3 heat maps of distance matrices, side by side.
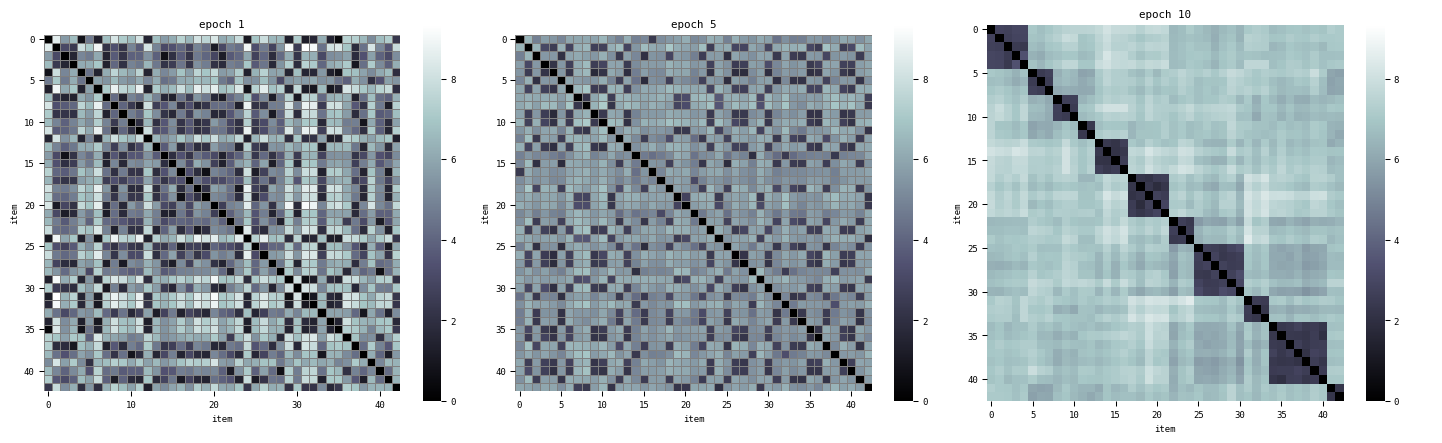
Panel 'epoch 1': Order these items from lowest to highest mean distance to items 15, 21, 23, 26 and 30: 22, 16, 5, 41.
41, 16, 22, 5
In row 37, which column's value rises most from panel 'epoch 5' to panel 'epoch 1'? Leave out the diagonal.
31
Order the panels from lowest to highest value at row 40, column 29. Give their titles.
epoch 5, epoch 10, epoch 1
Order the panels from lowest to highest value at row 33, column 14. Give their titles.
epoch 1, epoch 5, epoch 10
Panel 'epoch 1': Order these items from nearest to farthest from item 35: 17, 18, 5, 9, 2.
5, 2, 17, 9, 18
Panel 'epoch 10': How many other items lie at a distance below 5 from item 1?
4
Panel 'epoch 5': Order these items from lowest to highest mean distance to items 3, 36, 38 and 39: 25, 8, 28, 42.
28, 25, 42, 8
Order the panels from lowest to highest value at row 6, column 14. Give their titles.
epoch 5, epoch 1, epoch 10
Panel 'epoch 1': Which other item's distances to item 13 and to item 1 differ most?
20
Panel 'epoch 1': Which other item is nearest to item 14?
2
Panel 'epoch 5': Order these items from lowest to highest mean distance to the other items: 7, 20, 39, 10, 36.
36, 39, 10, 20, 7
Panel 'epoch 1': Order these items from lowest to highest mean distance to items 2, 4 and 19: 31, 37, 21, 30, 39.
21, 37, 30, 31, 39
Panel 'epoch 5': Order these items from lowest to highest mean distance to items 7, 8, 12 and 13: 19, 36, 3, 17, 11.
11, 19, 36, 3, 17
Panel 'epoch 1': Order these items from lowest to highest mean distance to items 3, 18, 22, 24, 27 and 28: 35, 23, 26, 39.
23, 26, 35, 39
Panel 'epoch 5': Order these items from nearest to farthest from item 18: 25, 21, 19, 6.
25, 21, 19, 6
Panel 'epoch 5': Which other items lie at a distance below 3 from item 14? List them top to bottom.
28, 32, 38
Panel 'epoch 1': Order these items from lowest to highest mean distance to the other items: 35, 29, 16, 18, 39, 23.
16, 23, 18, 35, 29, 39
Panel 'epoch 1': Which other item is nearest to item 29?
31
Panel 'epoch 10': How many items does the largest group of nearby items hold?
7
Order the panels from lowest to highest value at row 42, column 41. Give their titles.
epoch 10, epoch 5, epoch 1
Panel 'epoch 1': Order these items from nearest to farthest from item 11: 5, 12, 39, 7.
7, 5, 39, 12
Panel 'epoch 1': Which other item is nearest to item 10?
38
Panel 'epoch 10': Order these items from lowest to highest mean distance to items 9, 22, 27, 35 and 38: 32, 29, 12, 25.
25, 29, 32, 12
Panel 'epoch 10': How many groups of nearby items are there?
11
